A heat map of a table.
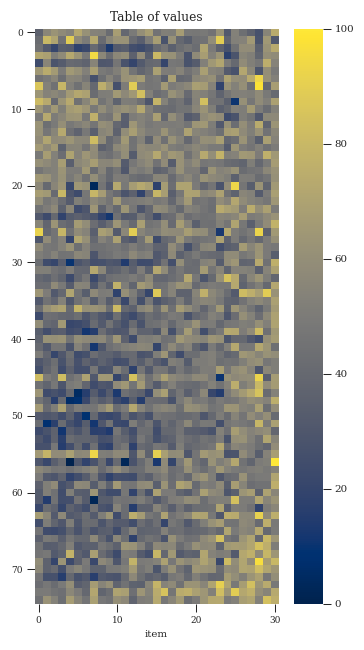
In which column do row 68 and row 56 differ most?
4
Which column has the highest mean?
30
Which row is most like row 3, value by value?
55
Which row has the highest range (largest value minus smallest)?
56
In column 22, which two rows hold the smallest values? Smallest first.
47, 52
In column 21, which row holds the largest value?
9
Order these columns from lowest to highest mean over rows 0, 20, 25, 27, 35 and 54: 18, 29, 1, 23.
1, 29, 23, 18
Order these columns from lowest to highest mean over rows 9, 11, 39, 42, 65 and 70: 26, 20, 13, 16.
13, 20, 16, 26
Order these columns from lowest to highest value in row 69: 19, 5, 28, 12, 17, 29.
5, 17, 19, 29, 12, 28
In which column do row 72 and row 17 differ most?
23
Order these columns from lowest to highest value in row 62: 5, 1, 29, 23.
5, 1, 29, 23
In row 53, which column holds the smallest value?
3
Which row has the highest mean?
73
